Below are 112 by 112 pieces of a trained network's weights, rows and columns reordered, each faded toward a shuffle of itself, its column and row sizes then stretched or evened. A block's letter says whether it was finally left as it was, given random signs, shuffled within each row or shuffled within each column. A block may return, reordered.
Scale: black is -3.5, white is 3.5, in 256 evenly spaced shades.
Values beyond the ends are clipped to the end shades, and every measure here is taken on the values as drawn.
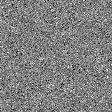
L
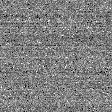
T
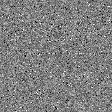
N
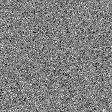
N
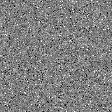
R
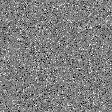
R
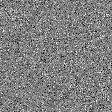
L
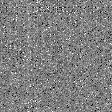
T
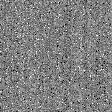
L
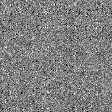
T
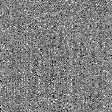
T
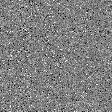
R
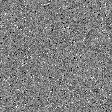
R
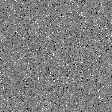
L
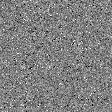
R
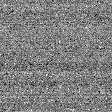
N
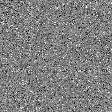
R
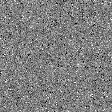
R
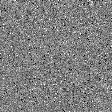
R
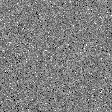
L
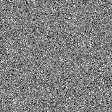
T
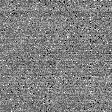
T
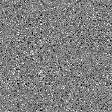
T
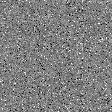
L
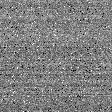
N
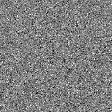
T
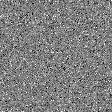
N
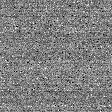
N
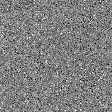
L
